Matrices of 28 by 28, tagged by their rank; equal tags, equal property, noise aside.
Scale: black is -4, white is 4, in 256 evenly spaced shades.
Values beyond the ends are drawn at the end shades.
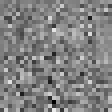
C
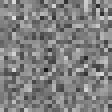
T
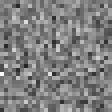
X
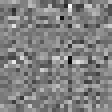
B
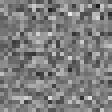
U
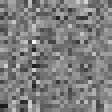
C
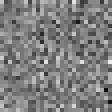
X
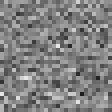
T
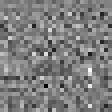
U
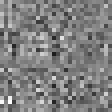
U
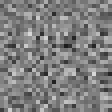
U
